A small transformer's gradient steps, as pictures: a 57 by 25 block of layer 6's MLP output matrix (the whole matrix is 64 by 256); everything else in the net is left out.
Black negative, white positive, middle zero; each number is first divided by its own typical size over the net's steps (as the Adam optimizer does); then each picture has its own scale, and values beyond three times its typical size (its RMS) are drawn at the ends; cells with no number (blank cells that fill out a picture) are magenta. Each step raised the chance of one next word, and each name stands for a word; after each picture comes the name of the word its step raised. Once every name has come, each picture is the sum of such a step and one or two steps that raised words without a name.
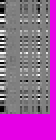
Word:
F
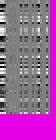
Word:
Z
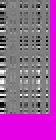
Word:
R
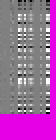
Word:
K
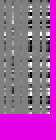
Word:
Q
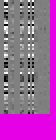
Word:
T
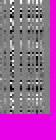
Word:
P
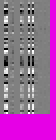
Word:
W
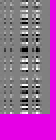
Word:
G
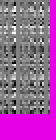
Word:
G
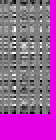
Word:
F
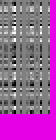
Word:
Q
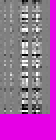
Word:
K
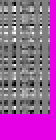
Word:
W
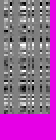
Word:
P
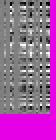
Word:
K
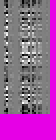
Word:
F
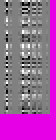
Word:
T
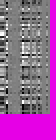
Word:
Q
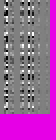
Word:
Q
